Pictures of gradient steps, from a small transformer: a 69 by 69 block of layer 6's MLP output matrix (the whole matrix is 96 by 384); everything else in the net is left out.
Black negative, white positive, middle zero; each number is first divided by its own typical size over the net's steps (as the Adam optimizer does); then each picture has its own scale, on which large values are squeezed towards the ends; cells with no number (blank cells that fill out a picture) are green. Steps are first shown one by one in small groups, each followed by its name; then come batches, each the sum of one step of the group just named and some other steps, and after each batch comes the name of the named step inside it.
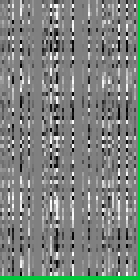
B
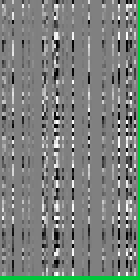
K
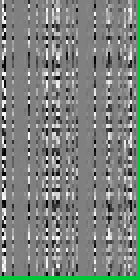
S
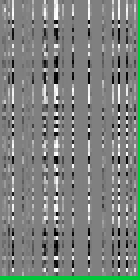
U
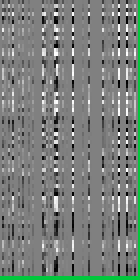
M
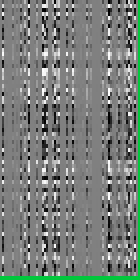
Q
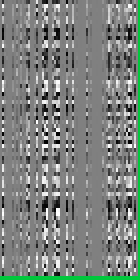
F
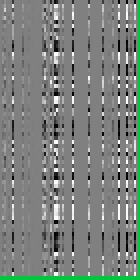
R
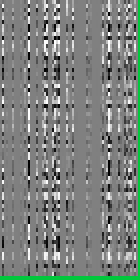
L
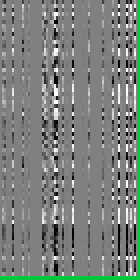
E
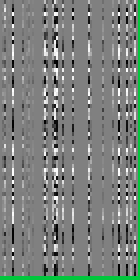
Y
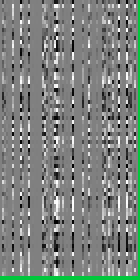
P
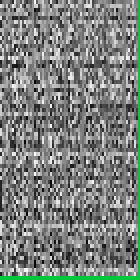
P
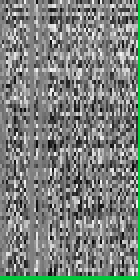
M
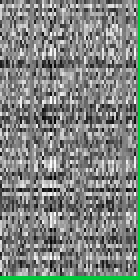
Q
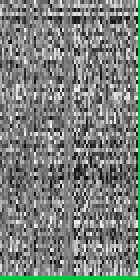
M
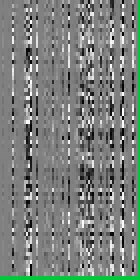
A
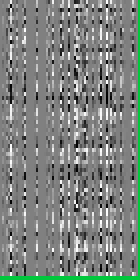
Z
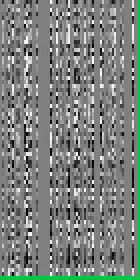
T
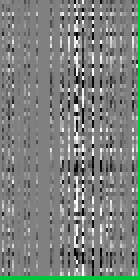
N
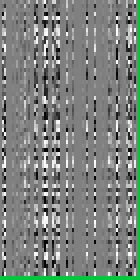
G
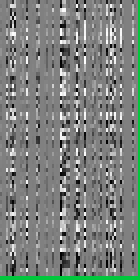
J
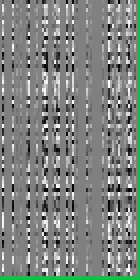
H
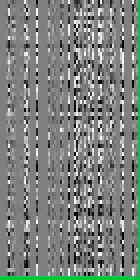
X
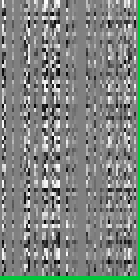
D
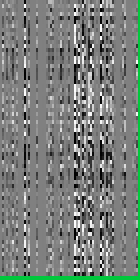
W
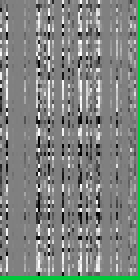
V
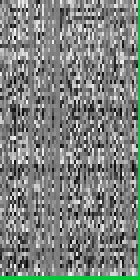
X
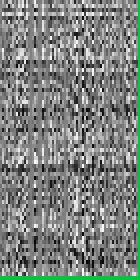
N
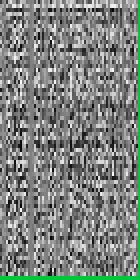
Z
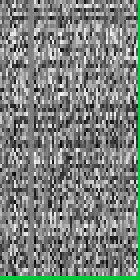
J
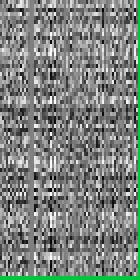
G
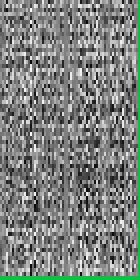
A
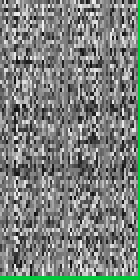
A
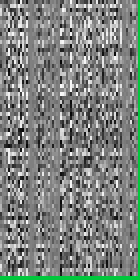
J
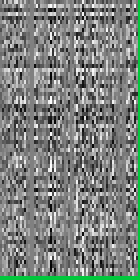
N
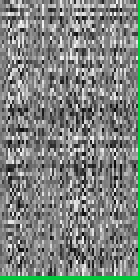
N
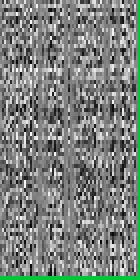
A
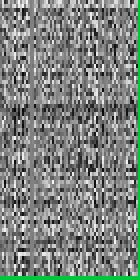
D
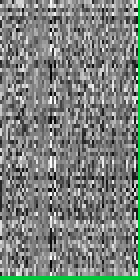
T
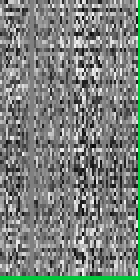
N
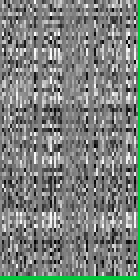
H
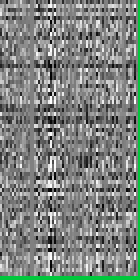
H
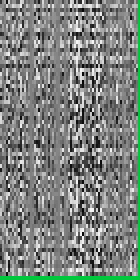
N
